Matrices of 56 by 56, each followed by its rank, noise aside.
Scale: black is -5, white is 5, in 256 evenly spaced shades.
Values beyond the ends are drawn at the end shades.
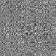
five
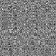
eight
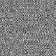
seven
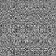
seven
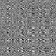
four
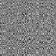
five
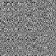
seven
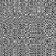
five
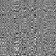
five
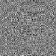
six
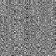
seven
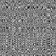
five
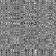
five
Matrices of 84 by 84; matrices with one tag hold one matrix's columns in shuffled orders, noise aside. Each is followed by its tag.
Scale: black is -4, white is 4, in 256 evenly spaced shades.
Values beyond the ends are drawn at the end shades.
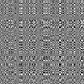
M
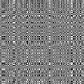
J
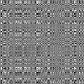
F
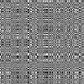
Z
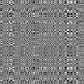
F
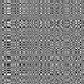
M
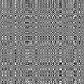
J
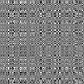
F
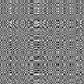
M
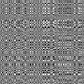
M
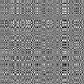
M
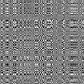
M
